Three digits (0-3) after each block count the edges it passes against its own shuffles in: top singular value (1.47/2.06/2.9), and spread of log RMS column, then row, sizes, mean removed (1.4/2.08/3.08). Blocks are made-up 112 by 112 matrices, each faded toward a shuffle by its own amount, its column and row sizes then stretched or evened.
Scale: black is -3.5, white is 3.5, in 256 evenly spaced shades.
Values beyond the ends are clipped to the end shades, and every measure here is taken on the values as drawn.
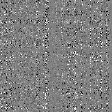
1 3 2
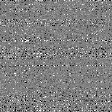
0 2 3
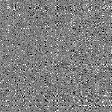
2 2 2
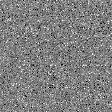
1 0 1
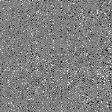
1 2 1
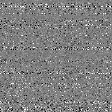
0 1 3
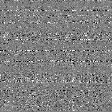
1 1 3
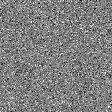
1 0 0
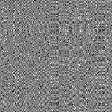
3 2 0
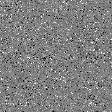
1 1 2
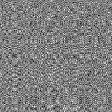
3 0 1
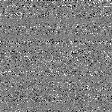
1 0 3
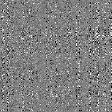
1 3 2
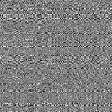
3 0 3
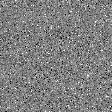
0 1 1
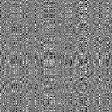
3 3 1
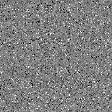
1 1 1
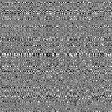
3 0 3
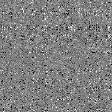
1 2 2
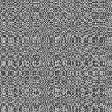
3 2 3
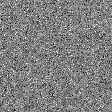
1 0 0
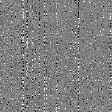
2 3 1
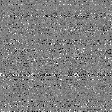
1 1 3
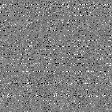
0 1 3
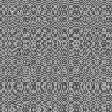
3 1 1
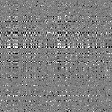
3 2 3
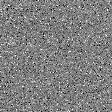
0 0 1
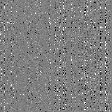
2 3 1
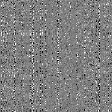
2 3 0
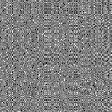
3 2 0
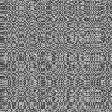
3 0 0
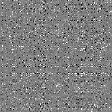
2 2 2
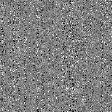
1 3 0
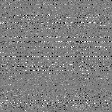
1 1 3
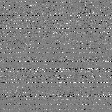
0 0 3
